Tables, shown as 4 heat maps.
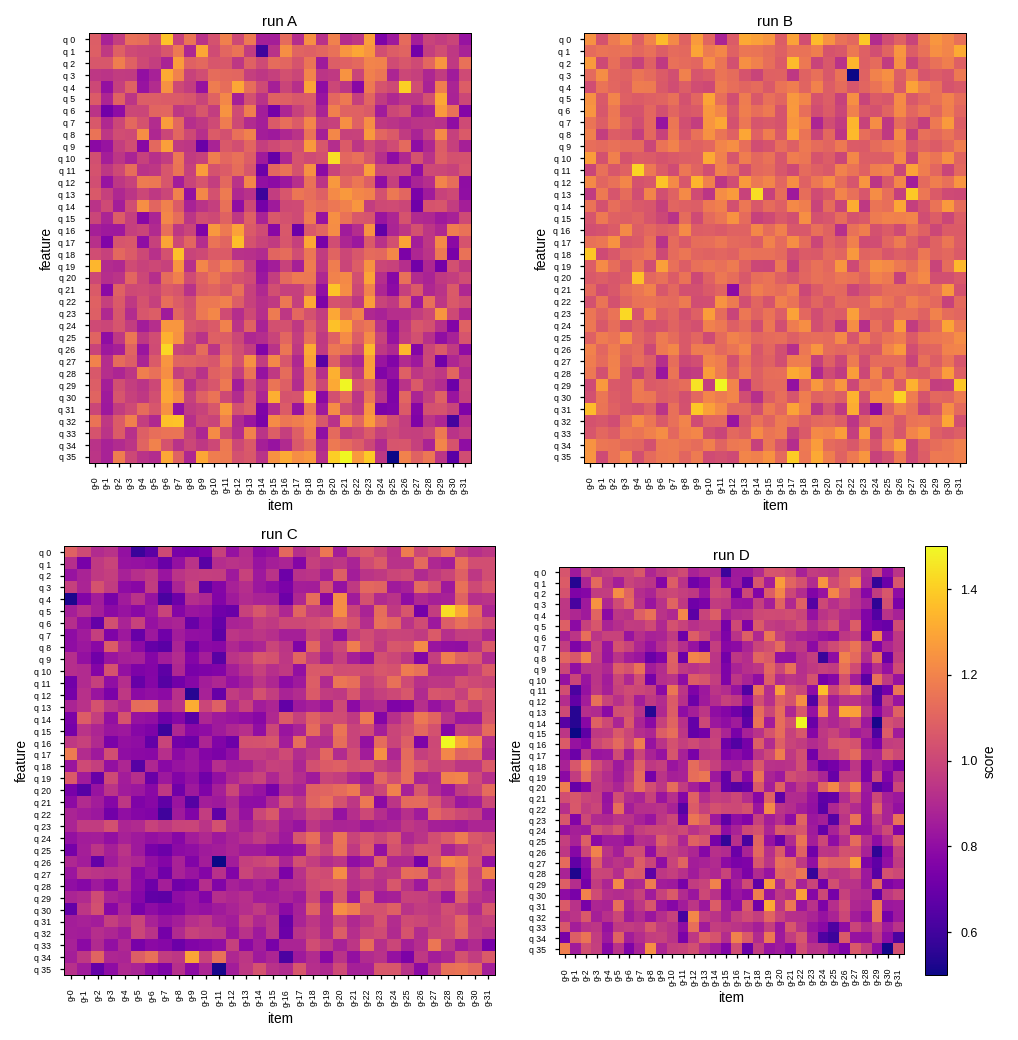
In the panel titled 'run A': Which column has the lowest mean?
g-14
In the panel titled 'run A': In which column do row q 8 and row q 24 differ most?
g-4
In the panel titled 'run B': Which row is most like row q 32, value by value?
q 21
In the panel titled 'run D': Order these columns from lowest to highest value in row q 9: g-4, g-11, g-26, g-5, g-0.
g-4, g-11, g-0, g-5, g-26
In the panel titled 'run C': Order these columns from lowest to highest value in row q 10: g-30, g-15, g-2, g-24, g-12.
g-2, g-12, g-15, g-30, g-24
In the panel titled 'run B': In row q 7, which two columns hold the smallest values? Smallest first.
g-6, g-19
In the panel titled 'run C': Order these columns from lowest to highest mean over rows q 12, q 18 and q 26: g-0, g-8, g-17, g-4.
g-0, g-8, g-4, g-17
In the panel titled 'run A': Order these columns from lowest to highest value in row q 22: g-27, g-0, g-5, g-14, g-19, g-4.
g-19, g-27, g-14, g-5, g-4, g-0
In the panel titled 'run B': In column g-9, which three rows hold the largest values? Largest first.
q 29, q 31, q 12
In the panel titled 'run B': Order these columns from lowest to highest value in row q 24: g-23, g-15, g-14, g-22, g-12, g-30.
g-23, g-14, g-12, g-15, g-22, g-30
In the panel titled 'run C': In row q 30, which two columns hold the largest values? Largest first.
g-20, g-21
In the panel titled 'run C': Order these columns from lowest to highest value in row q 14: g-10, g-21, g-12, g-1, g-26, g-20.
g-12, g-10, g-21, g-20, g-1, g-26
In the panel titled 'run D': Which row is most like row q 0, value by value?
q 9
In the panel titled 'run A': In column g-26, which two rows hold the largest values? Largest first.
q 4, q 26
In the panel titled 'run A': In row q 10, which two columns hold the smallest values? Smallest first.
g-15, g-25
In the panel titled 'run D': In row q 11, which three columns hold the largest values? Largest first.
g-24, g-20, g-27
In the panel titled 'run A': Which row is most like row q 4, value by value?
q 17
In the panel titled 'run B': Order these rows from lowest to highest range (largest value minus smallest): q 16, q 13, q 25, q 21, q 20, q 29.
q 25, q 16, q 20, q 21, q 13, q 29
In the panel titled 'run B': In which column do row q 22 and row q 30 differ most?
g-26
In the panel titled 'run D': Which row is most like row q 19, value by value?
q 18
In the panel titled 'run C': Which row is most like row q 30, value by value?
q 11
